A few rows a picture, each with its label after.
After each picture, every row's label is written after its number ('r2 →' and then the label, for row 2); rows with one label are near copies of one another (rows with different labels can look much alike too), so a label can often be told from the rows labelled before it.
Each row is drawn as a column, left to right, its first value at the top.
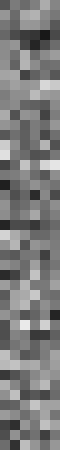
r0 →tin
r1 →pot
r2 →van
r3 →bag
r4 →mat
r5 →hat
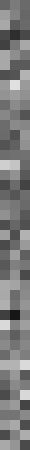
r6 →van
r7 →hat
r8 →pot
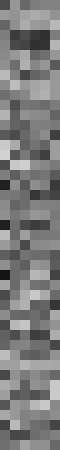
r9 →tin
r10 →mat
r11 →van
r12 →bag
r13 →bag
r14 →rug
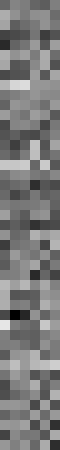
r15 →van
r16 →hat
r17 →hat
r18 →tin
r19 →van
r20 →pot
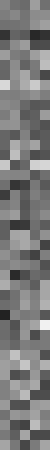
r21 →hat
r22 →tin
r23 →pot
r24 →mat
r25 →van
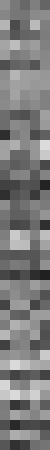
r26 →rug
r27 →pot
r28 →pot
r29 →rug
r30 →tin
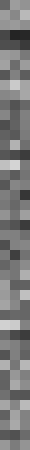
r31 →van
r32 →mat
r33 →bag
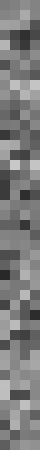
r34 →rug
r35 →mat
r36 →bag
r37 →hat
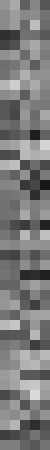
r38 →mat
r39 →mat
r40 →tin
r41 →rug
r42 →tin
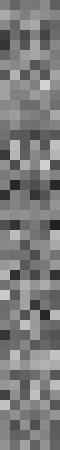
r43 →bag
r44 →tin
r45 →van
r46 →rug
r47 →hat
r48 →tin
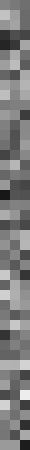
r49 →bag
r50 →van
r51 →pot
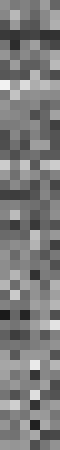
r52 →hat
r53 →bag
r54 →hat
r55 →pot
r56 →mat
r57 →van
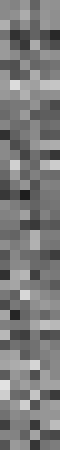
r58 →rug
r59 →hat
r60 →bag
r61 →pot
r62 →mat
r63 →mat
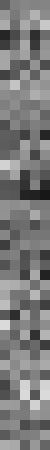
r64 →van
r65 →hat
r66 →rug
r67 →bag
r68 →rug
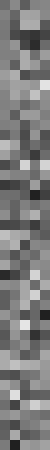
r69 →tin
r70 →pot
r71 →van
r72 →bag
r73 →hat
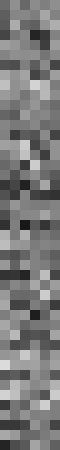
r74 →pot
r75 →rug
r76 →tin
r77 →hat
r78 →bag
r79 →rug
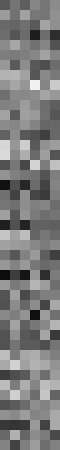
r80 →tin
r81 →pot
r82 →tin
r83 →hat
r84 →rug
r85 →mat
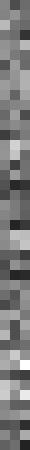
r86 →rug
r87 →tin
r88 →pot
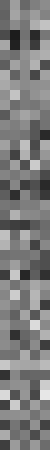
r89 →pot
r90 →bag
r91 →tin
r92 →van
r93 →rug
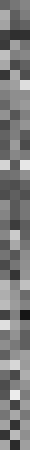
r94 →van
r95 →pot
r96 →hat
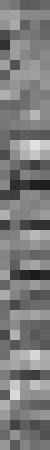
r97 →bag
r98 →rug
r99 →tin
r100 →tin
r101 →tin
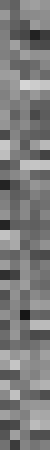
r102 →tin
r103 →pot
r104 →hat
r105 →mat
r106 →mat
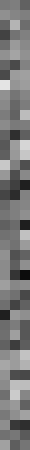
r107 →hat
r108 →rug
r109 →tin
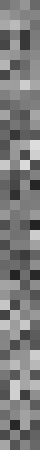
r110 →van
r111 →rug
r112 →mat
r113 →tin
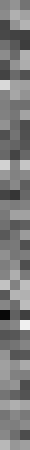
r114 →hat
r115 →bag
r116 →van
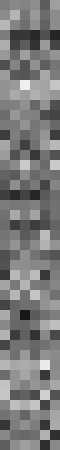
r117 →rug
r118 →bag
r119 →hat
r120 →bag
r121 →pot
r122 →mat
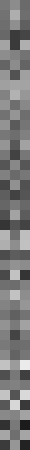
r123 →pot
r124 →bag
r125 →pot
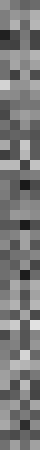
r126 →mat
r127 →van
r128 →tin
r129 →van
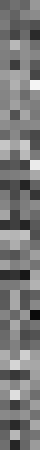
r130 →tin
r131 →pot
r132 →tin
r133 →hat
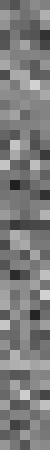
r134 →van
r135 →tin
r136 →pot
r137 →hat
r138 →bag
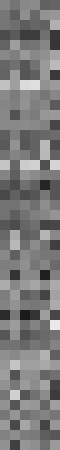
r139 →hat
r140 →pot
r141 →hat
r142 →hat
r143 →tin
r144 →van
